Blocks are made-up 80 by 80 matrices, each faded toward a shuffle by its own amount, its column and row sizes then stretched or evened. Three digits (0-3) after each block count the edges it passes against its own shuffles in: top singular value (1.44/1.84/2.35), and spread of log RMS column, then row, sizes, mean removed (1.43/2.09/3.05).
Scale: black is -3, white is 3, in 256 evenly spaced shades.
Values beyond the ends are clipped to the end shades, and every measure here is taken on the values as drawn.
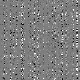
2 3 1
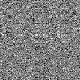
2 0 0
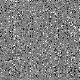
1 2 1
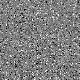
1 1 0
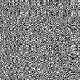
3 0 1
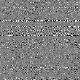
2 1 3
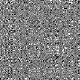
2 2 2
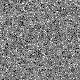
1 0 0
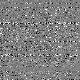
0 1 3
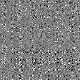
1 2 2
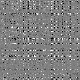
3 2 3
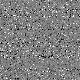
0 0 2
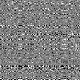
3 0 3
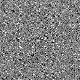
1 1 0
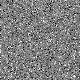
0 1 0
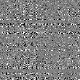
2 2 3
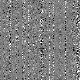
0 3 0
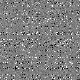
0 2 3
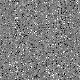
0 1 0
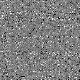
0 1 2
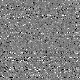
1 0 2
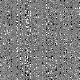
0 3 1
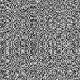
3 1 0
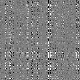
3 3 2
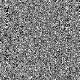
1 2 0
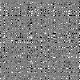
0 3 3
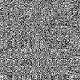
2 1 1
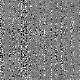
0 3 1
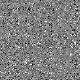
0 2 2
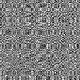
3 1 0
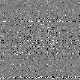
2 2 3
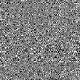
2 1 2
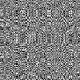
3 2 1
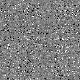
0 1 2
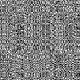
3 0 0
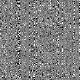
0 3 2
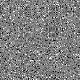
2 0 1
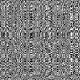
3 3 1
